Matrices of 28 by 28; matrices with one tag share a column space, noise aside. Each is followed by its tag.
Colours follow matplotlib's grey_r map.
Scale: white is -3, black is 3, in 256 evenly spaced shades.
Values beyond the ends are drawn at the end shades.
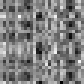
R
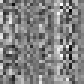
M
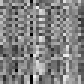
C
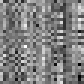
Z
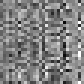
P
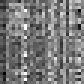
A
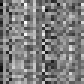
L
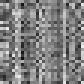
P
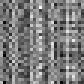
P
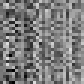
P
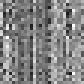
A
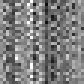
L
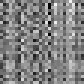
L
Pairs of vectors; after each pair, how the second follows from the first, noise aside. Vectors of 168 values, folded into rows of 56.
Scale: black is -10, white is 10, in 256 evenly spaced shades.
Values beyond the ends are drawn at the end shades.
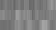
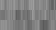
negated.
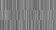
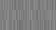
reversed, shrunk.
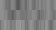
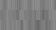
reversed, shrunk.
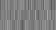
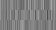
negated.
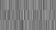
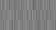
reversed, shrunk.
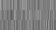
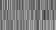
reversed, scaled up.
